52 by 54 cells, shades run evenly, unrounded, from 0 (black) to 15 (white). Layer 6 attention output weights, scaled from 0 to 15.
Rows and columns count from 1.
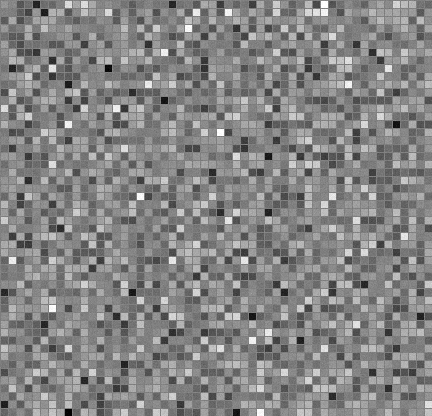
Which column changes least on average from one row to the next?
37
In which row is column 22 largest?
33
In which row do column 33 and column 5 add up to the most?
52
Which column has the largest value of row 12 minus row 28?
48
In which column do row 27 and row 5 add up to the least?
28
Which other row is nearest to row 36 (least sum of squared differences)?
18
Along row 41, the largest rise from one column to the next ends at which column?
7
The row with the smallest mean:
9
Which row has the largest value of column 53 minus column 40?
42
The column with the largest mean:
44
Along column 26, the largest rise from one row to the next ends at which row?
43
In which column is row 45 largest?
25
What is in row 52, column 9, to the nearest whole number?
0
